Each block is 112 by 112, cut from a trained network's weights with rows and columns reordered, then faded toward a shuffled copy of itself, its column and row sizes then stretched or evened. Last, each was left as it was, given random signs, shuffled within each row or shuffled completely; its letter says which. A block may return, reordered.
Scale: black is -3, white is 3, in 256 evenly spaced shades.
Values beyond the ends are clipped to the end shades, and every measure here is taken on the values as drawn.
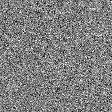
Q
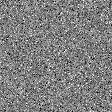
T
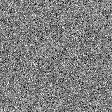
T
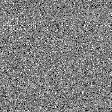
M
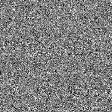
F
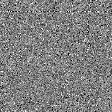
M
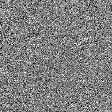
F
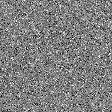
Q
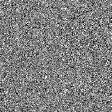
F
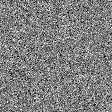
T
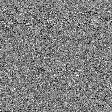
Q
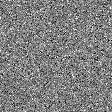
T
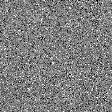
M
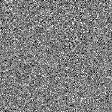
F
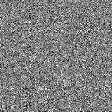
F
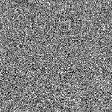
F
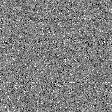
Q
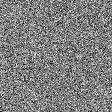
T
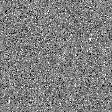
M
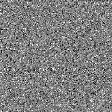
F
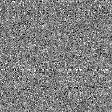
F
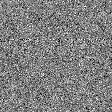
Q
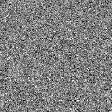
F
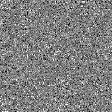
F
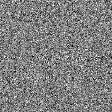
M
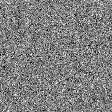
Q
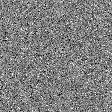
T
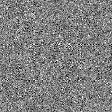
F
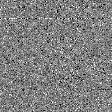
F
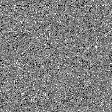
F
